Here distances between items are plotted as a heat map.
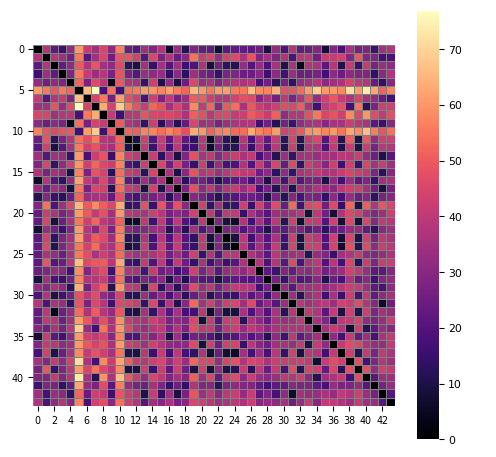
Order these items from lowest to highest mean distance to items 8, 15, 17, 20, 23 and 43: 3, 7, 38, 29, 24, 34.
29, 3, 24, 34, 38, 7
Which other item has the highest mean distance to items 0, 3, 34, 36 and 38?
5
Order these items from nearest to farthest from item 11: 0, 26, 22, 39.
39, 26, 0, 22
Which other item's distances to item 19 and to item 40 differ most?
7
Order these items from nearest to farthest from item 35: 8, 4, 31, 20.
20, 4, 31, 8
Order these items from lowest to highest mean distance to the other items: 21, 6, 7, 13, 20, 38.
21, 13, 20, 6, 38, 7
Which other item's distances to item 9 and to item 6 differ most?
4
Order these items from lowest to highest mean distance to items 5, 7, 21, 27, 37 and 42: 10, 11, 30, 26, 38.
30, 11, 26, 38, 10
